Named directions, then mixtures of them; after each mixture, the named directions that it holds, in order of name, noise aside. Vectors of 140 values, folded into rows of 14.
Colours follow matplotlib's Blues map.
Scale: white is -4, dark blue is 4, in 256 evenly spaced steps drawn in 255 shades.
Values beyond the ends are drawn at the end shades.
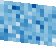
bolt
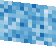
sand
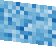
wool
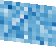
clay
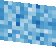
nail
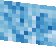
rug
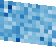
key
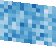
sand.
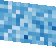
clay, key, nail.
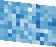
nail.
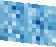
bolt, nail, rug.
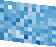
clay, sand, wool.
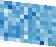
clay.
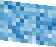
clay, nail, rug.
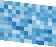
nail, sand, wool.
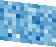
bolt, nail, wool.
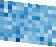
key.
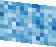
nail, rug, sand.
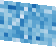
bolt, clay, sand.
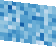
key, sand.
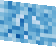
clay, nail, rug.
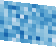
bolt, clay.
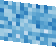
nail.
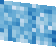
bolt, rug.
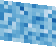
nail, sand, wool.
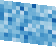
sand, wool.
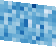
bolt, sand, wool.
